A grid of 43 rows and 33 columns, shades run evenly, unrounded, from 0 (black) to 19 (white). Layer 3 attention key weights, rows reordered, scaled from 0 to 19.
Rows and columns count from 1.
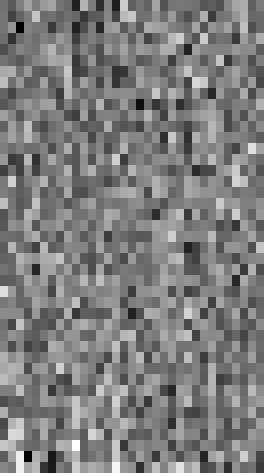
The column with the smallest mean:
29
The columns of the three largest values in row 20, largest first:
30, 23, 4
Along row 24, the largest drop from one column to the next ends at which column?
24
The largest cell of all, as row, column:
41, 10
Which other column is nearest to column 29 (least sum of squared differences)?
18
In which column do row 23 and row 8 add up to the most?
6
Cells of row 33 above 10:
14
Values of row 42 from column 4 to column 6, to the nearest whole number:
0 13 11
